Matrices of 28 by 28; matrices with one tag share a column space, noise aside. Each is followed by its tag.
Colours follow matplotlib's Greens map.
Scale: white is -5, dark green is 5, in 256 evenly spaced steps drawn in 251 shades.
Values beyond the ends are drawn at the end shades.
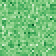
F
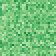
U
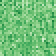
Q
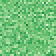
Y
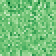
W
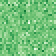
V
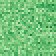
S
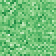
U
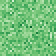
S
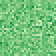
S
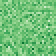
Y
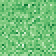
F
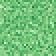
U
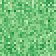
V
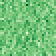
Q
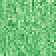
Q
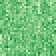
Q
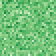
W
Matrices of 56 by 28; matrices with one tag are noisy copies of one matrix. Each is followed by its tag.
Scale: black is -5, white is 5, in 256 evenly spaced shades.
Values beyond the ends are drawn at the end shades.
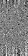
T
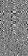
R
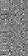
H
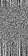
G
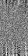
T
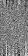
T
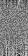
T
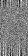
G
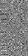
H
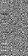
H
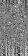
T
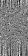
G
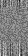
G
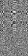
R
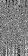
T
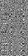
H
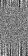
G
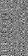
H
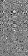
R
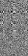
R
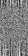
G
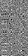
H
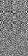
R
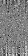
T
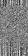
G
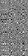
H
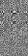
R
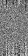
T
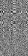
R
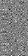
H
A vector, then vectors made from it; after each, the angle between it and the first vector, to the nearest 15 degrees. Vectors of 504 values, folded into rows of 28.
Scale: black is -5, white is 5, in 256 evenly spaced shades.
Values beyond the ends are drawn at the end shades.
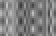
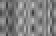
165 degrees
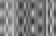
15 degrees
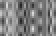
15 degrees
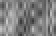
30 degrees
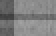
120 degrees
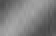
90 degrees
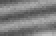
90 degrees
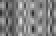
165 degrees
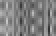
30 degrees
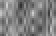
30 degrees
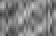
135 degrees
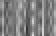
120 degrees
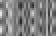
30 degrees
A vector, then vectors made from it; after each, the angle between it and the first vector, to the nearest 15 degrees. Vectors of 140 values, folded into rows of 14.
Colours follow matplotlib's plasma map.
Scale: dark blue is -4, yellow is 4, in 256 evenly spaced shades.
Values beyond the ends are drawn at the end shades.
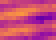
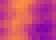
75 degrees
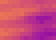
45 degrees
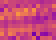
45 degrees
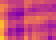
120 degrees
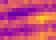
165 degrees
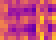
120 degrees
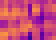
45 degrees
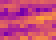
150 degrees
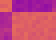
105 degrees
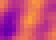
105 degrees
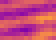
165 degrees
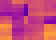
105 degrees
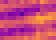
165 degrees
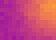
105 degrees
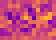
120 degrees
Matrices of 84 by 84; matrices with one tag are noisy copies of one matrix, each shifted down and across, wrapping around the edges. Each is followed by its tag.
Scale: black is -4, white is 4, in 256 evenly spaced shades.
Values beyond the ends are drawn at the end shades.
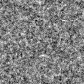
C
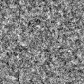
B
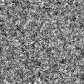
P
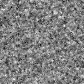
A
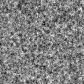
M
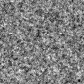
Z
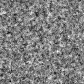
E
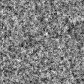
M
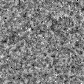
M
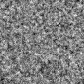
M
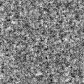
E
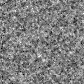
A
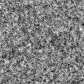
M
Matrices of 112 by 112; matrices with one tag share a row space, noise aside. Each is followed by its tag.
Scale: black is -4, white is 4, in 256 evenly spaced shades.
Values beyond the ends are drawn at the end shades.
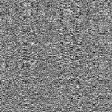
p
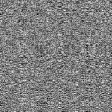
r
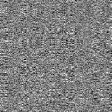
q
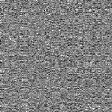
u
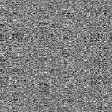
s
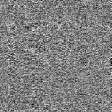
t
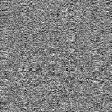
q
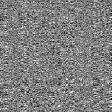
q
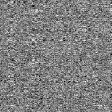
t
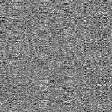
s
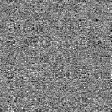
t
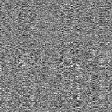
p
